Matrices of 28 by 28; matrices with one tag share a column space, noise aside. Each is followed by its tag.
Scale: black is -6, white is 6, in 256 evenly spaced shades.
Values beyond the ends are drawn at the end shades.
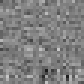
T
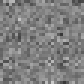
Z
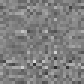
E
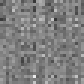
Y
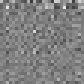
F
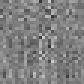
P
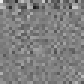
F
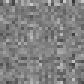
Z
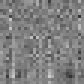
P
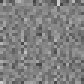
Z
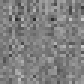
Y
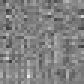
P
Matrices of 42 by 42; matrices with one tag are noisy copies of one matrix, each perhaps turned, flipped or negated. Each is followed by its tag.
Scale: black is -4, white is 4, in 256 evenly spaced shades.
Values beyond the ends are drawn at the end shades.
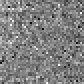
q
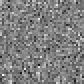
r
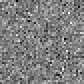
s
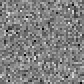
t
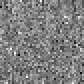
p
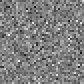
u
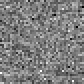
p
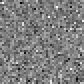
s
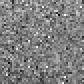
q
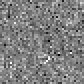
t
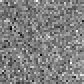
q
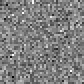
s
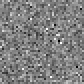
t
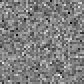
s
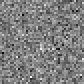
t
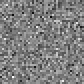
s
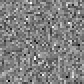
t
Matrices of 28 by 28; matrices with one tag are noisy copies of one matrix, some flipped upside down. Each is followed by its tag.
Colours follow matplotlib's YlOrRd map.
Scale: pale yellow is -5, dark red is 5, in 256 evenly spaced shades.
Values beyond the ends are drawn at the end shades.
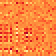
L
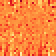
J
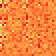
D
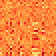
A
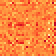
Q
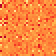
D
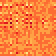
L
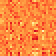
A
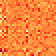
D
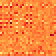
L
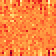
J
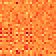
L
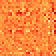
Q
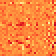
Q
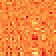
A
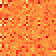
D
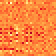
L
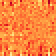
J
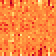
J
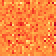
Q
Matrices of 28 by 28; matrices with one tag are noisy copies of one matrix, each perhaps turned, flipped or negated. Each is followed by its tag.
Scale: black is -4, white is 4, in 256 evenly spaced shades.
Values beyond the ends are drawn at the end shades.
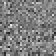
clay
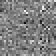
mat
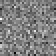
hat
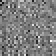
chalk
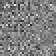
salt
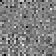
chalk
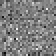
clay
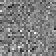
salt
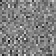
chalk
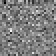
clay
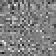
salt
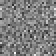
hat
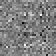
mat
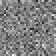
hat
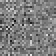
mat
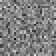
hat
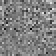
salt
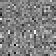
hat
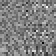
salt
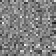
clay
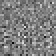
salt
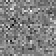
mat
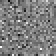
hat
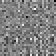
chalk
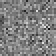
mat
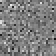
salt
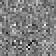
mat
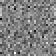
hat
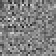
salt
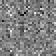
mat
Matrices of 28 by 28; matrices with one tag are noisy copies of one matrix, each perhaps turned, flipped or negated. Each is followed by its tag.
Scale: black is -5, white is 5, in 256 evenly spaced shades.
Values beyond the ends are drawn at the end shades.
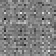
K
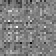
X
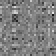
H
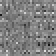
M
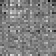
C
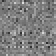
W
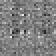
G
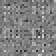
K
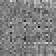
X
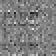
G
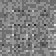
X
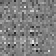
G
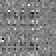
G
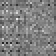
M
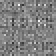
K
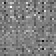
M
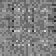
X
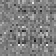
G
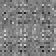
K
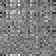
C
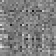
X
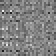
M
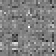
H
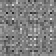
K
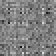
W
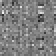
H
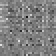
X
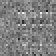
G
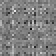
W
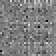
X
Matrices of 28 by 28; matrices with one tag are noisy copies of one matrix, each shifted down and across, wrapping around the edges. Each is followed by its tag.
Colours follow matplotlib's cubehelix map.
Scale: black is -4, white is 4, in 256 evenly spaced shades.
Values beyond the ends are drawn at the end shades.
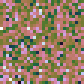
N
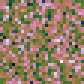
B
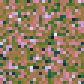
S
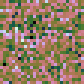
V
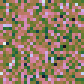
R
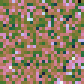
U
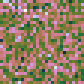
V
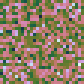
S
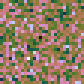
R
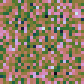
U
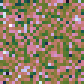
V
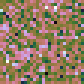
B
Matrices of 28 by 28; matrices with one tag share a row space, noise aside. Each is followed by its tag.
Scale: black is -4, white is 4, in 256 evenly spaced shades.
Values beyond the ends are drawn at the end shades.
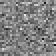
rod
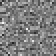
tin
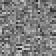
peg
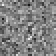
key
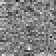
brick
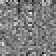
key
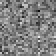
peg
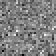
tin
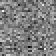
key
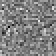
tin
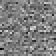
rod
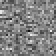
brick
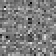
key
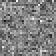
tin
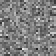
peg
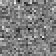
key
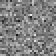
key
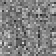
peg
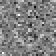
key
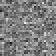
rod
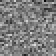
rod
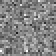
rod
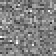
brick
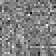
peg
